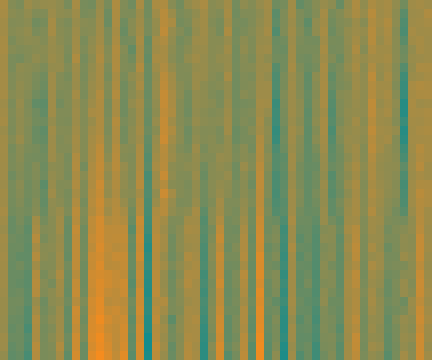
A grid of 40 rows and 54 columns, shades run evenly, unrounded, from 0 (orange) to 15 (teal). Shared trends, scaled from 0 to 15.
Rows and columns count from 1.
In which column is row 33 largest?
19
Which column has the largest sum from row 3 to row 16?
51
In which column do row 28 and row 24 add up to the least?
13
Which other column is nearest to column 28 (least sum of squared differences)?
14
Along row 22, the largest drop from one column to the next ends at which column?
52
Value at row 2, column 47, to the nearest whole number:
4
